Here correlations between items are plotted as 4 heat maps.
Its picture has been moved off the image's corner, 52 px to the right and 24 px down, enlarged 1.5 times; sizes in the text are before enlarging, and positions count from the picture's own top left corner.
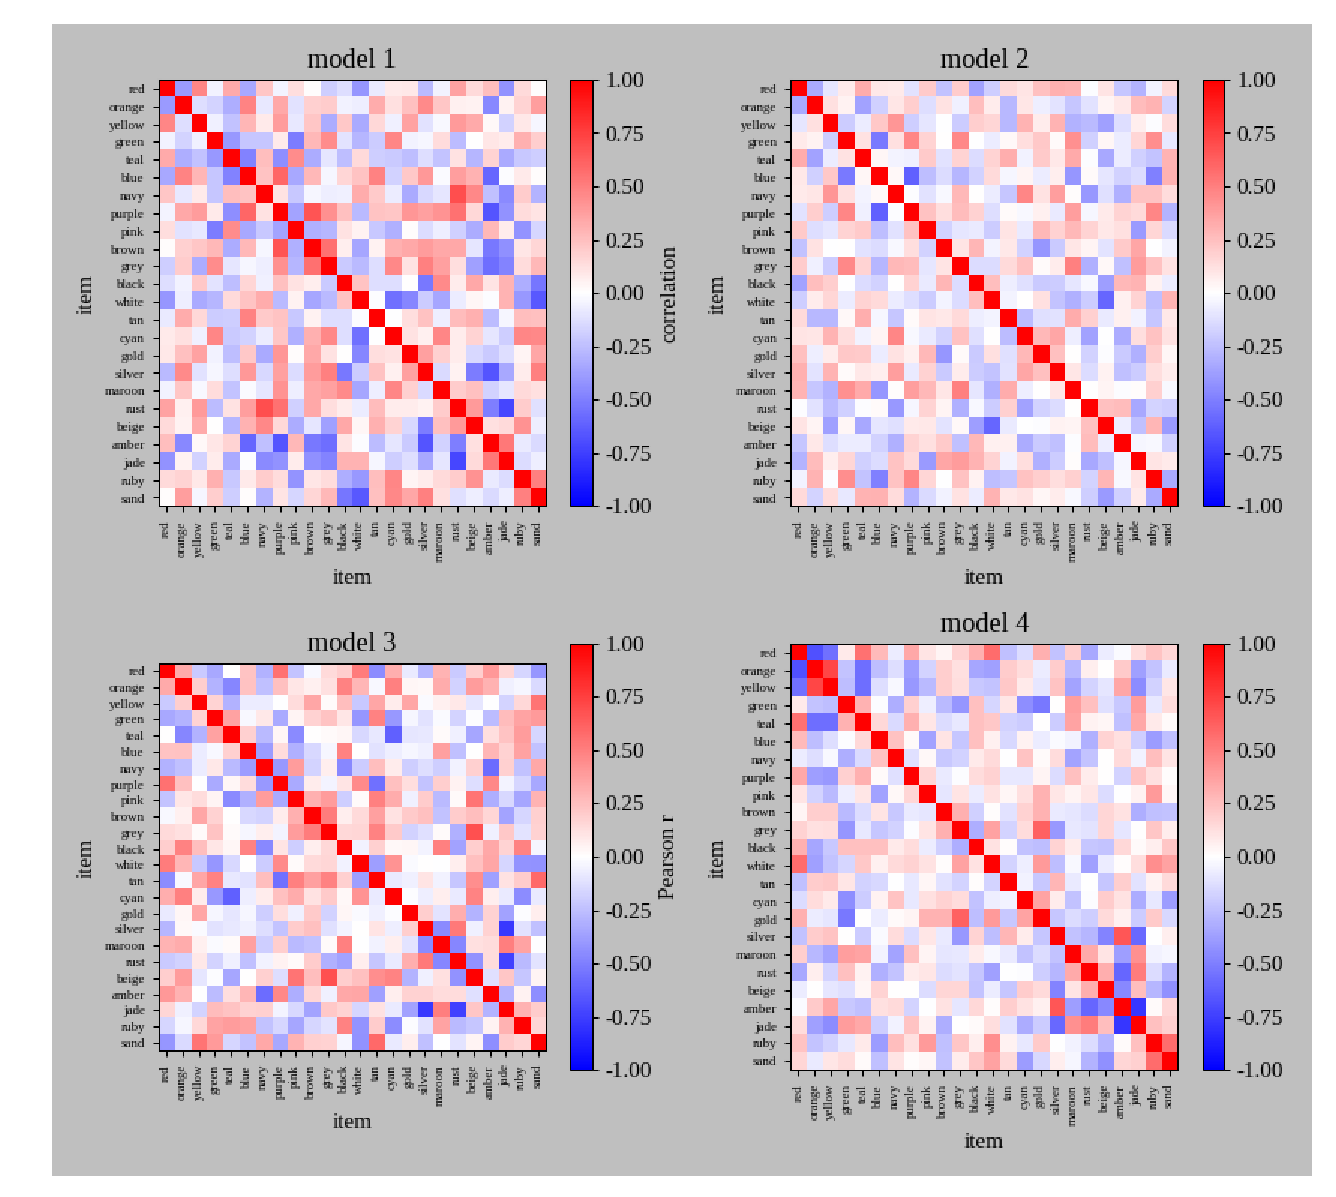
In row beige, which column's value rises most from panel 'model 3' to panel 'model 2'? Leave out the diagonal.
rust
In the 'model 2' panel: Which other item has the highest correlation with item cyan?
navy
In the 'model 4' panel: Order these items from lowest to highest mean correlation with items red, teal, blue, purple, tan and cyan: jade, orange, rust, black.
orange, rust, jade, black
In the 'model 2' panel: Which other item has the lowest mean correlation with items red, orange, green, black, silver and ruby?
blue
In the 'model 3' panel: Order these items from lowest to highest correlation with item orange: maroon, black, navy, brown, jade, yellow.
navy, jade, brown, yellow, maroon, black
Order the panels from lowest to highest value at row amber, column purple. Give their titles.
model 1, model 4, model 2, model 3
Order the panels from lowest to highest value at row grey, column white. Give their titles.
model 1, model 2, model 3, model 4
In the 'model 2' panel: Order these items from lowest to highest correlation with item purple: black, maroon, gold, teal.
teal, gold, black, maroon
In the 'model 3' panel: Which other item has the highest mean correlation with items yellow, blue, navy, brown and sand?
tan
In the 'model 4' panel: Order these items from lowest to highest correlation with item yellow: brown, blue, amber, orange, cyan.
blue, cyan, brown, amber, orange
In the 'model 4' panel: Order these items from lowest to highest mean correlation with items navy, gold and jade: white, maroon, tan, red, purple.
tan, maroon, purple, red, white
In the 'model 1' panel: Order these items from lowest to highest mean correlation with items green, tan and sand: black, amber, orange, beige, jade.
black, amber, jade, beige, orange
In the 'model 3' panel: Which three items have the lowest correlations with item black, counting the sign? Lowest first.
navy, rust, pink
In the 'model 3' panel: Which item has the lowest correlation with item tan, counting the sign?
purple
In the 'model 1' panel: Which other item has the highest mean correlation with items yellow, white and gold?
blue
